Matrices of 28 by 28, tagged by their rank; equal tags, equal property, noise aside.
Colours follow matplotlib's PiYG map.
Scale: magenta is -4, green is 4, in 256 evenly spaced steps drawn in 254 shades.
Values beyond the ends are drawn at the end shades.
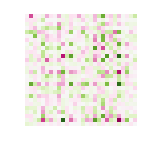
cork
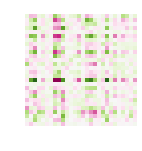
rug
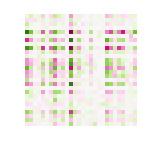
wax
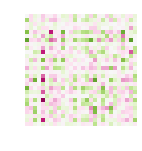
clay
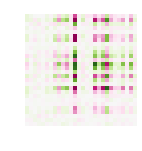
wax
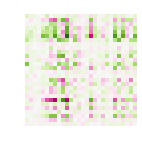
rug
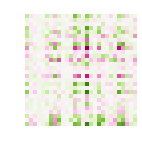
rug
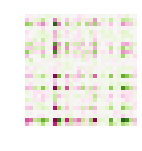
wax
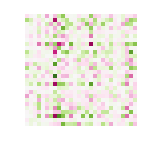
cork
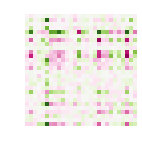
rug
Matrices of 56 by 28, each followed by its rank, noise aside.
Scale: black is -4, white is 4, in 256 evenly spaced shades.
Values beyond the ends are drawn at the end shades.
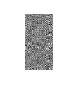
five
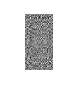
six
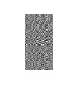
four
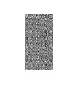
six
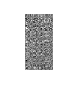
six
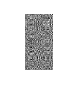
four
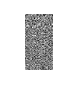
seven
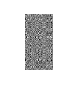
four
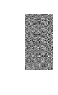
five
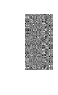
four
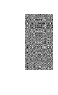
four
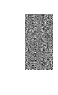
seven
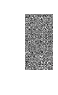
six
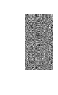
six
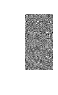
seven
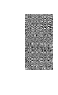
four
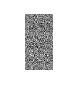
seven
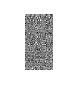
seven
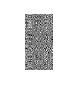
four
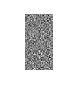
seven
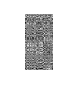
five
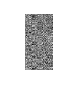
five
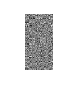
six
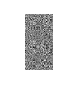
six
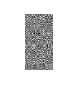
four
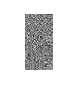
seven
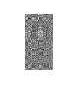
four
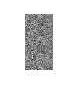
seven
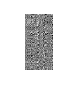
five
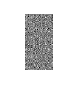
five
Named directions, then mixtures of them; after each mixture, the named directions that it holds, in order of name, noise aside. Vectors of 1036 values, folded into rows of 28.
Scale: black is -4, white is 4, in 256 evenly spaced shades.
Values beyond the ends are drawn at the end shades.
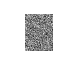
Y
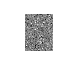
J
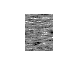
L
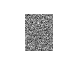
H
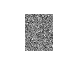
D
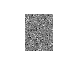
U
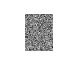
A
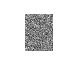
Y.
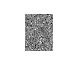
J.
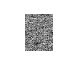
D, L, U.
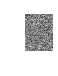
A, D, H.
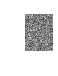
H, U.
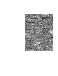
D, L, Y.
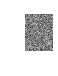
A.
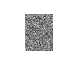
Y.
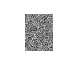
D, U, Y.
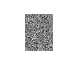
D, U.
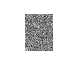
D, Y.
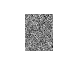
A, U, Y.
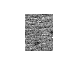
H, L.
